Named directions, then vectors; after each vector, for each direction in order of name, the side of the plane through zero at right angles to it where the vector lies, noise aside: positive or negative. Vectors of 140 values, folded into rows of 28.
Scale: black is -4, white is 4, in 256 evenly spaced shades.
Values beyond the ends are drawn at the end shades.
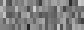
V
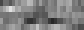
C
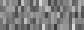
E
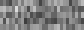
positive, negative, positive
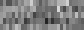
positive, negative, positive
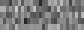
positive, negative, positive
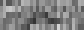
positive, positive, positive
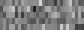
positive, positive, negative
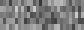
positive, negative, positive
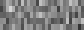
positive, positive, negative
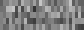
positive, positive, negative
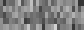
positive, negative, negative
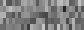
positive, positive, positive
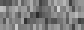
positive, negative, positive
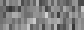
negative, negative, negative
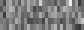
positive, positive, negative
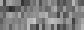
negative, negative, negative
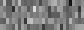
negative, negative, positive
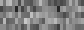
negative, positive, negative
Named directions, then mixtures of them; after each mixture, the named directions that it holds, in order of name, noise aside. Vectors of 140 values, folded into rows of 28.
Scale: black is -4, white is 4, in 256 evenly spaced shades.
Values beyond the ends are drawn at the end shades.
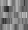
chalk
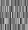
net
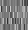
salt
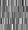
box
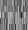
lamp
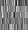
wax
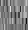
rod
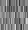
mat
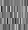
salt.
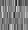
wax.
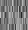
lamp.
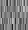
box, rod.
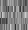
chalk, lamp, wax.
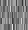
box, salt.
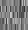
lamp, salt.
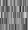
chalk, lamp, rod.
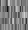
chalk, rod.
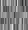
box, chalk, wax.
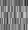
lamp, salt, wax.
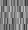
lamp, mat, salt.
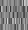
salt.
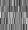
lamp, mat.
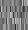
lamp, salt.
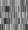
chalk, net.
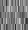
mat.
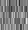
mat.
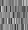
salt.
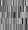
box, rod.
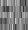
box, chalk, lamp.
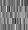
mat, salt.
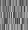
net, wax.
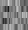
chalk.
